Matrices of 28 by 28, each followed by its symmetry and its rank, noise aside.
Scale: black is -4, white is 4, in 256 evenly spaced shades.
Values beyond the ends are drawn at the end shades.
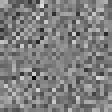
symmetric, rank six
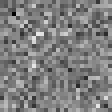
symmetric, rank seven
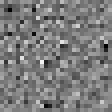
symmetric, rank six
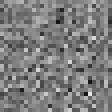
no symmetry, rank seven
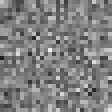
symmetric, rank six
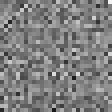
antisymmetric, rank six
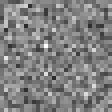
symmetric, rank eight
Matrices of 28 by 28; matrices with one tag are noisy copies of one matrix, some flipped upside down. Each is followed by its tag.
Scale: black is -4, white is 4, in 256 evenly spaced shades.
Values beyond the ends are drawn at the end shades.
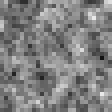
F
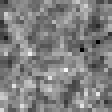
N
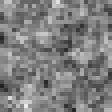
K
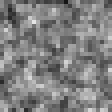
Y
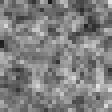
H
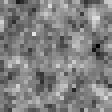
F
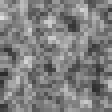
N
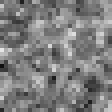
H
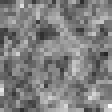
F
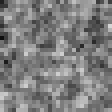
N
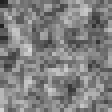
N
